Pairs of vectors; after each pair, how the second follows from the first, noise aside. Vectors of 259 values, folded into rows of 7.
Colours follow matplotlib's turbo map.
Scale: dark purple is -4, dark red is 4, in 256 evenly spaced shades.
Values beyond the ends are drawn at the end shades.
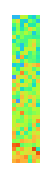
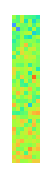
reversed, negated, shrunk.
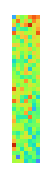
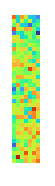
negated.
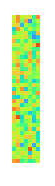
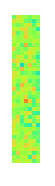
wrapped around, negated, shrunk.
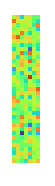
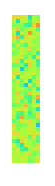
wrapped around, negated, shrunk.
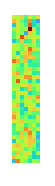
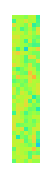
wrapped around, negated, shrunk.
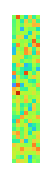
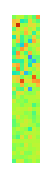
wrapped around, partly zeroed.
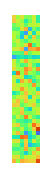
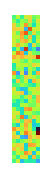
negated.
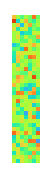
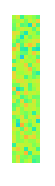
wrapped around, negated, shrunk.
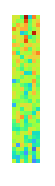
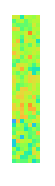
wrapped around, negated, shrunk.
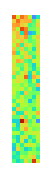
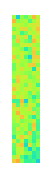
reversed, negated, shrunk.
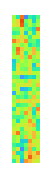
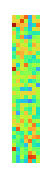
reversed.
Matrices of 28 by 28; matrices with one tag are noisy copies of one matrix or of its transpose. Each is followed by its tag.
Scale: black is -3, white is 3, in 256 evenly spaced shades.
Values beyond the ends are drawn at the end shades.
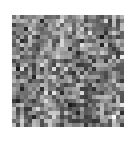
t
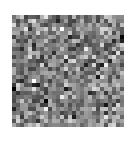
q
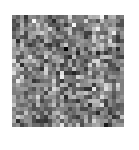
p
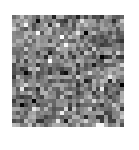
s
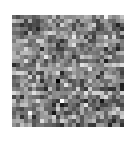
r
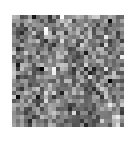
t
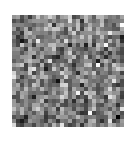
r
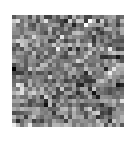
s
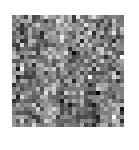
t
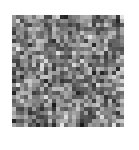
s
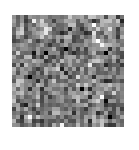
p
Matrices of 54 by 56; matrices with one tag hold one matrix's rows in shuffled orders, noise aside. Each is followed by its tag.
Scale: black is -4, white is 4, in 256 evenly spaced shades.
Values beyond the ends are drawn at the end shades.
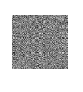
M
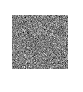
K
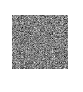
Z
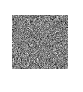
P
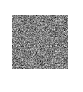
Z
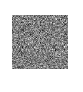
Z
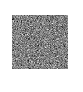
P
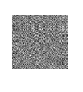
M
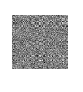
M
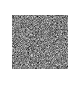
P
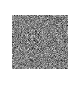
P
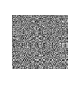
M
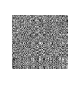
M
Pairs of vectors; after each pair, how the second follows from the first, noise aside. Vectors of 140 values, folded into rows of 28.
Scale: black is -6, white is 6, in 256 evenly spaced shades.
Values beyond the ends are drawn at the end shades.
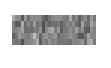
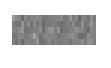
shrunk.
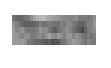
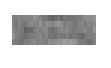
reversed, shrunk.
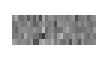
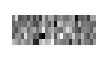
scaled up.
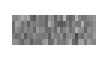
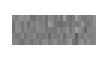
shrunk.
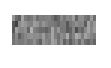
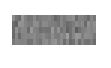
shrunk.
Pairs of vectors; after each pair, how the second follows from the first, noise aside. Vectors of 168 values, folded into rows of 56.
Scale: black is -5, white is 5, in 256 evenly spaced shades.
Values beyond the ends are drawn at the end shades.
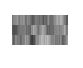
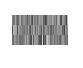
sign-scrambled.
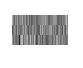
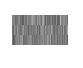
reversed, negated, shrunk.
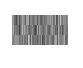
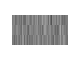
reversed, negated, shrunk.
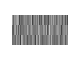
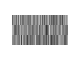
sign-scrambled.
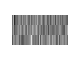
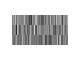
shuffled.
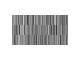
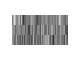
shuffled.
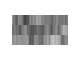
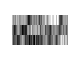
wrapped around, scaled up.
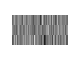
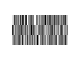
reversed, negated, scaled up.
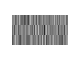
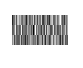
reversed, negated, scaled up.
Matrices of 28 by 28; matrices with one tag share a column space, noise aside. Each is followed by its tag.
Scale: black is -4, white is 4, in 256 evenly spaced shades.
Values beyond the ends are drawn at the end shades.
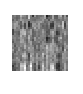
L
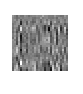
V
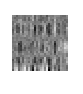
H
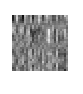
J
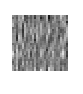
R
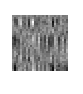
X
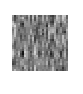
R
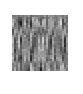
X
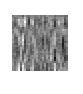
X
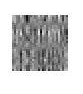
J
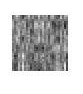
L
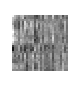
L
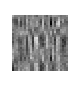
X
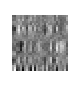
H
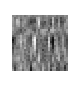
X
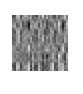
L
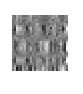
H
